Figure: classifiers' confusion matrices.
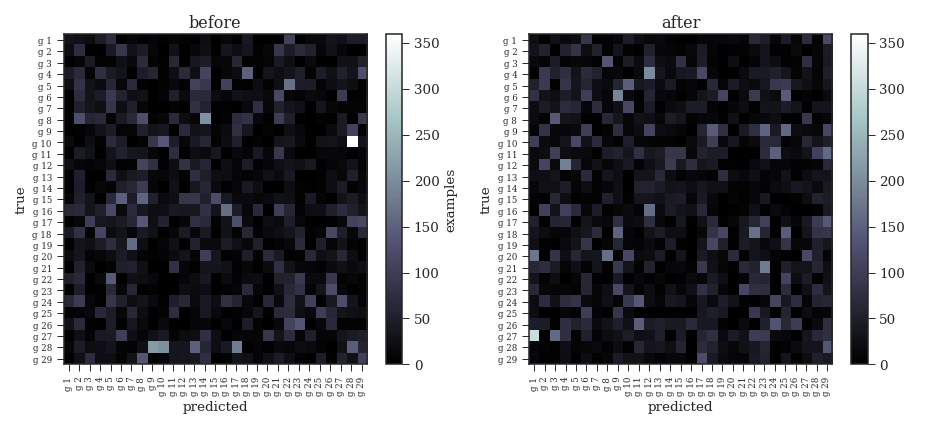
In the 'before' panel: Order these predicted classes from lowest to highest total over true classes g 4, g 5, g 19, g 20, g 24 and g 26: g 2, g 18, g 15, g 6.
g 15, g 6, g 18, g 2
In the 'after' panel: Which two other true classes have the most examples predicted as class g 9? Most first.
g 6, g 18
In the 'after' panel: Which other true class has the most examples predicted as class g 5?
g 10
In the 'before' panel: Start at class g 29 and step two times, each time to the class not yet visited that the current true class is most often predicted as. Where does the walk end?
g 14
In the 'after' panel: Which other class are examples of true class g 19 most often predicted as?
g 18
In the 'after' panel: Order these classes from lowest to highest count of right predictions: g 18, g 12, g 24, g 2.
g 12, g 2, g 18, g 24
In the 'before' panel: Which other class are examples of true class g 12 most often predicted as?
g 8
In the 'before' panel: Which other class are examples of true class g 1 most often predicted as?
g 22
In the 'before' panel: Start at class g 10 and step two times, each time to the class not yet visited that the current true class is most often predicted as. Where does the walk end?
g 9
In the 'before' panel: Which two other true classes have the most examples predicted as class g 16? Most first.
g 5, g 24
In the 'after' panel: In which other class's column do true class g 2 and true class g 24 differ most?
g 11
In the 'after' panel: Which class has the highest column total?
g 29
